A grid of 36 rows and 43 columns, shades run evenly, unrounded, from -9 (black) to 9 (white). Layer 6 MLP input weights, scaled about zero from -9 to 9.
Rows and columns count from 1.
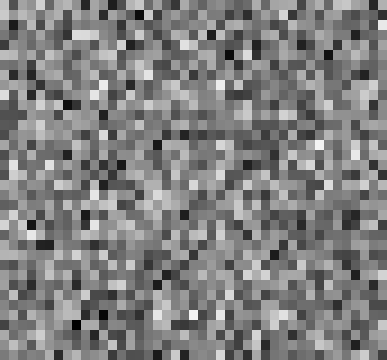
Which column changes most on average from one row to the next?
12
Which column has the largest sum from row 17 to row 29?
25
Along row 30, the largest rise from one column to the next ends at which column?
26
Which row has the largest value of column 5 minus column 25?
34
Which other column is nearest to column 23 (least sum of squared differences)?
3
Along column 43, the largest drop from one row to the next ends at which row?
2
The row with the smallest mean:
14
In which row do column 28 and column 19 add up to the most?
11
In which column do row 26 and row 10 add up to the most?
1
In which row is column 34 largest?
27
